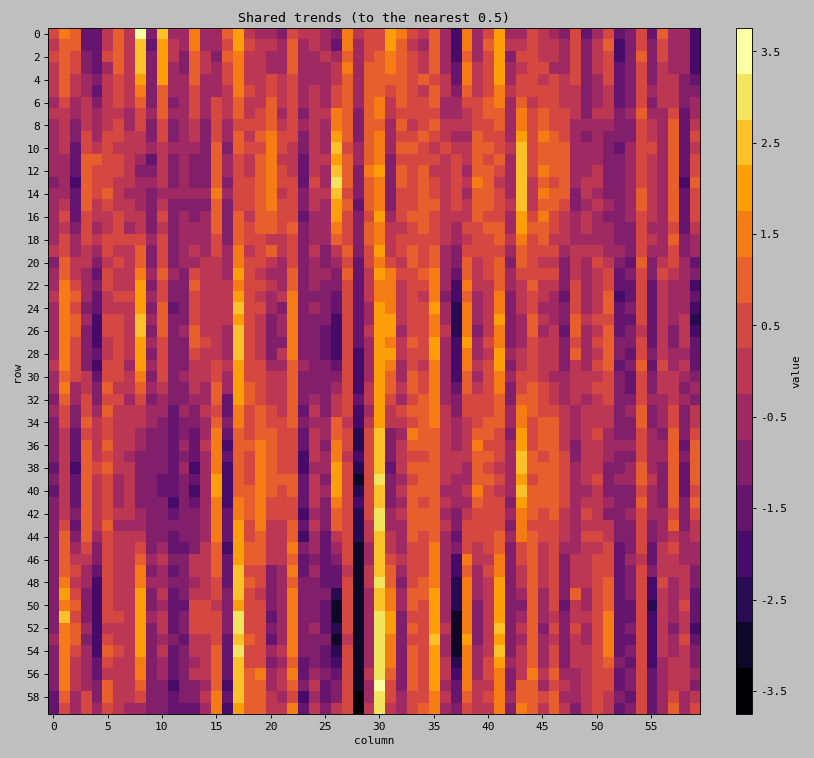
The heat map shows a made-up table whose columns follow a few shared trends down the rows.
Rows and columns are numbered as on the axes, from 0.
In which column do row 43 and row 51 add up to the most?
30
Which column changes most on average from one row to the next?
26
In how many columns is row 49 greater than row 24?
14
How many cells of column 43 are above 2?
9
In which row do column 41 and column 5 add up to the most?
54
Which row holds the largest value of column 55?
10
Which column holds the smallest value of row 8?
58
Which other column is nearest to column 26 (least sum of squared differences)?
20
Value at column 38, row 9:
-0.5
